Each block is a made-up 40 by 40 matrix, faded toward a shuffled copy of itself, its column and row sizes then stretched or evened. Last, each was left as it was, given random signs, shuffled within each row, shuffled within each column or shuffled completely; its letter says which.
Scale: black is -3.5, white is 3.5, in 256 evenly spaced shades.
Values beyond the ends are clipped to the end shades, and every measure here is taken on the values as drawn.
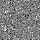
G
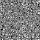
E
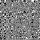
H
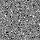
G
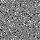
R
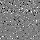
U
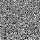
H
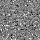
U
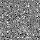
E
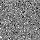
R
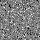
R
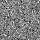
R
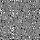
H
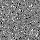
R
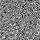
R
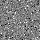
R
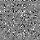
H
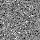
R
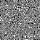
E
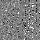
G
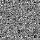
E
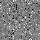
G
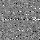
U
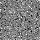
G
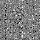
E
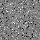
G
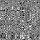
H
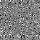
H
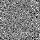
G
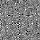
H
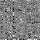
H
